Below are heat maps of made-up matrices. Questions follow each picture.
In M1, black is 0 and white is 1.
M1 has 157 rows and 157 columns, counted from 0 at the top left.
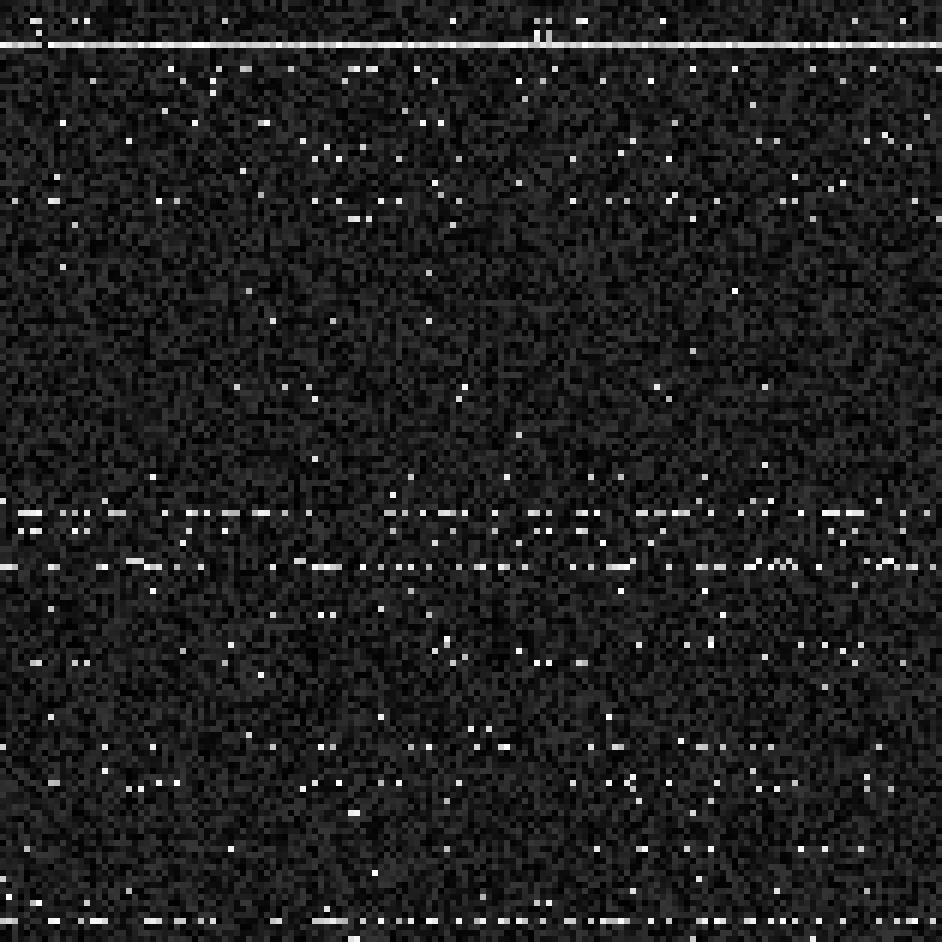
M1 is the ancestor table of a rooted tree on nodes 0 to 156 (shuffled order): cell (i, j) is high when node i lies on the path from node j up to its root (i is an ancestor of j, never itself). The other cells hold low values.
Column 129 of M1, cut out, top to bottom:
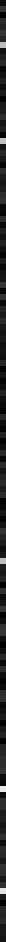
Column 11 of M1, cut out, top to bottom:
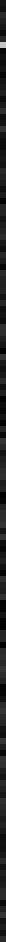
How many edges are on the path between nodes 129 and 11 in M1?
6
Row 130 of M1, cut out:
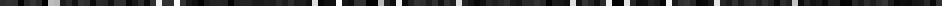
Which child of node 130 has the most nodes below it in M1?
26
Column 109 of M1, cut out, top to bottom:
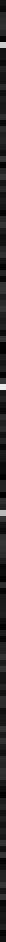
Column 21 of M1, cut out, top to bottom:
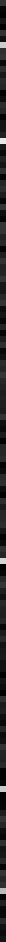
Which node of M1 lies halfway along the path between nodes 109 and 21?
93
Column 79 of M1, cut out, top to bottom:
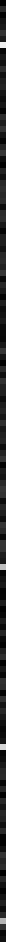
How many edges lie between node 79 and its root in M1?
4
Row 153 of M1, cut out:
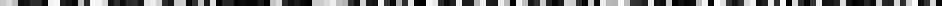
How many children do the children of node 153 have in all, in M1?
10
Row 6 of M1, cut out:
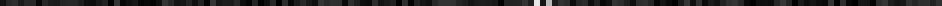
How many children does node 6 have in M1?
2
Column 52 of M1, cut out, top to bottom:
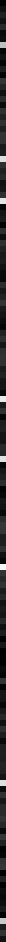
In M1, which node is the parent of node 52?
76
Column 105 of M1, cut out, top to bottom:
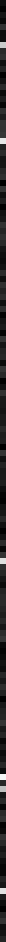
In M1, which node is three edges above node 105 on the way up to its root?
23
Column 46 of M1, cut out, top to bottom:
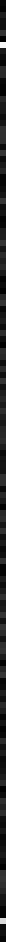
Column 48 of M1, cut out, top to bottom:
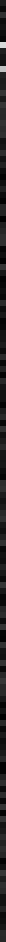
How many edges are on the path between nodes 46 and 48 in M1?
4
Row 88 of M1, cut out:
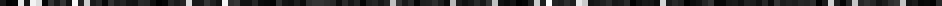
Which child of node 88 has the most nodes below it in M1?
3
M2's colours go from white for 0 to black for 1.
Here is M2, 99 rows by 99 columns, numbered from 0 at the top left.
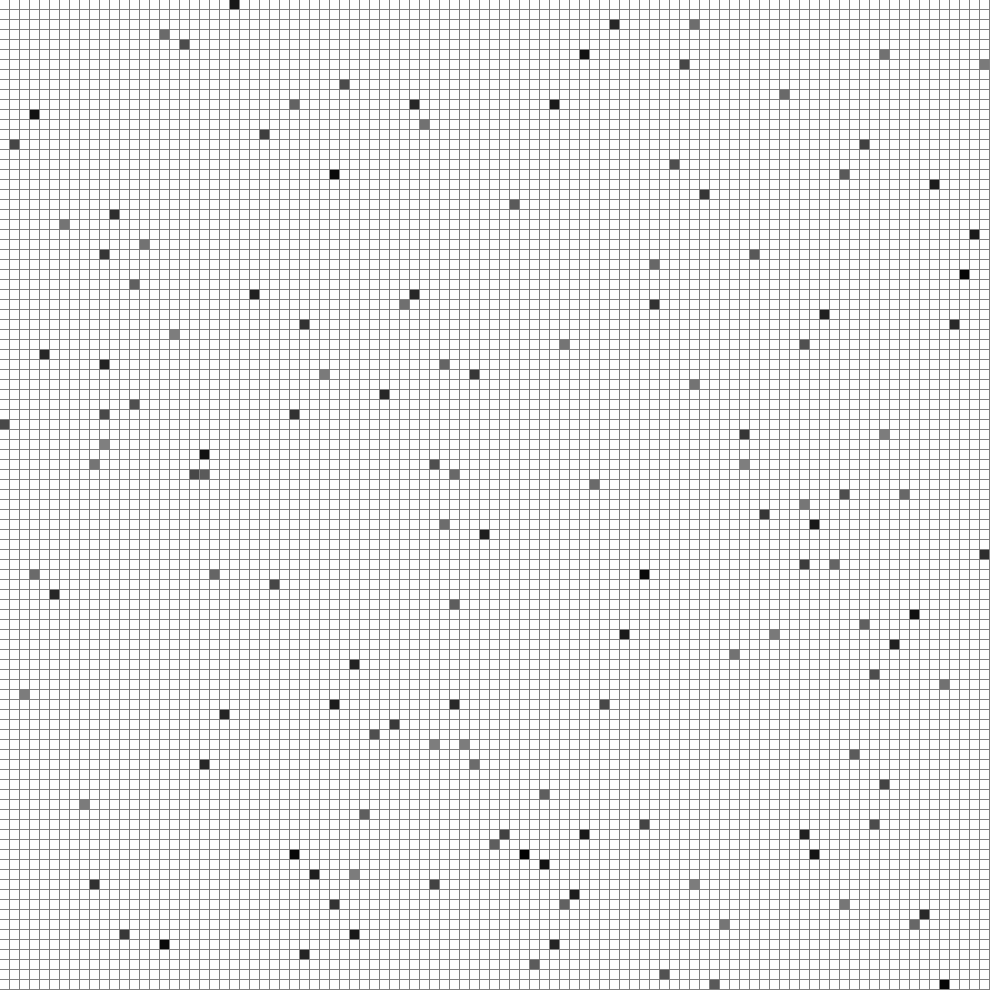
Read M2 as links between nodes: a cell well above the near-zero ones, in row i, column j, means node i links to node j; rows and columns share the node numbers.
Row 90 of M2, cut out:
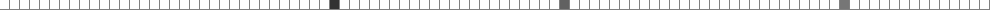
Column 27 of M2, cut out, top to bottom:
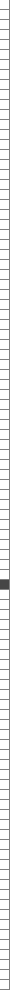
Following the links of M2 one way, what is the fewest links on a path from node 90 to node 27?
4
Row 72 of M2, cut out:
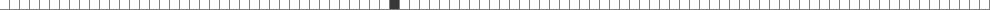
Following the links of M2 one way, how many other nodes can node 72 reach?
7
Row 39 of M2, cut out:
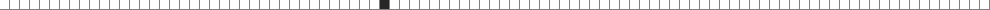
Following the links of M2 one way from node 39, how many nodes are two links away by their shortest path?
1
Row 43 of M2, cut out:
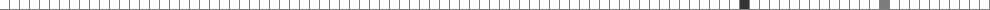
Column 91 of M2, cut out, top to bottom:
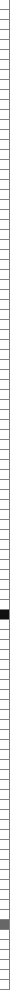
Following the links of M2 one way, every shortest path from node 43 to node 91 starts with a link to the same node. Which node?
node 88
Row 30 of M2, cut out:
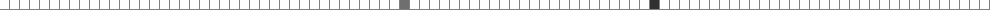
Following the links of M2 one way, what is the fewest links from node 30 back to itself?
5
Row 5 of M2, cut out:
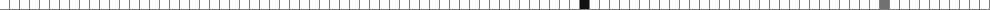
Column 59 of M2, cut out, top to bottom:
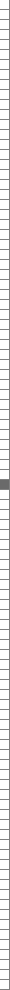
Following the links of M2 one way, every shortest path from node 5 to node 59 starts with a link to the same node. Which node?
node 58
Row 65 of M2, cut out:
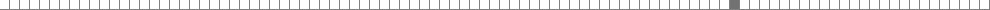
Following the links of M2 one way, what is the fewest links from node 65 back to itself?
5
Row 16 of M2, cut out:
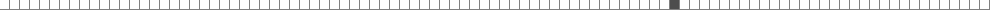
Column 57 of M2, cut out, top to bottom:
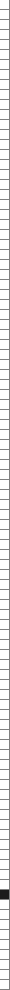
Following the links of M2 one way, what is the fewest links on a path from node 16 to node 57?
7
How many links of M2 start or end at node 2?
3
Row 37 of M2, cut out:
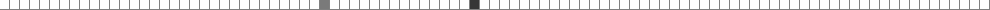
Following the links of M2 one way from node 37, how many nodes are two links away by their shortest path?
5
